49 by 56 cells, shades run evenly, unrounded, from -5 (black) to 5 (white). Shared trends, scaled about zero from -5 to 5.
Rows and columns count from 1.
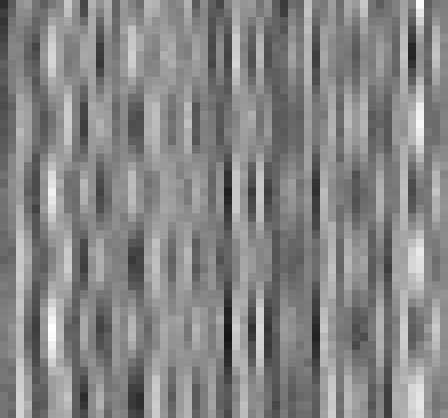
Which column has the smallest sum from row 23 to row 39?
29
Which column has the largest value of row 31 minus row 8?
52
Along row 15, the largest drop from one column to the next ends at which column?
54
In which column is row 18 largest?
53
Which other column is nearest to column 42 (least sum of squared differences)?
20
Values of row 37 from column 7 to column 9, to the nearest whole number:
4 2 0
